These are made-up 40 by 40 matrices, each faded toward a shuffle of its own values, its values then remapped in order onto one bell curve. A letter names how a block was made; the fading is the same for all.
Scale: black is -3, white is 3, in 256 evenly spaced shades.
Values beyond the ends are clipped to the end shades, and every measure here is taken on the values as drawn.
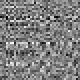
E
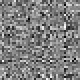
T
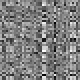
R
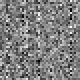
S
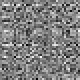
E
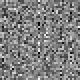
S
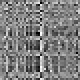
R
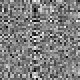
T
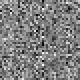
S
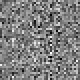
S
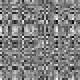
R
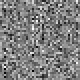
S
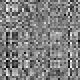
R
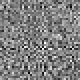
E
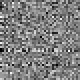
T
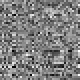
T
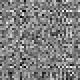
E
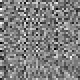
T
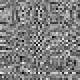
E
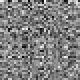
E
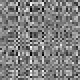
R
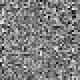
S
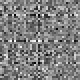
T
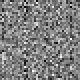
S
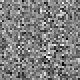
S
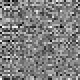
E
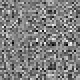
E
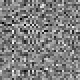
T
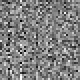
S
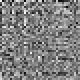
T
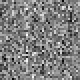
S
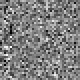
S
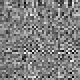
E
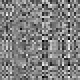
R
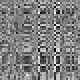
R
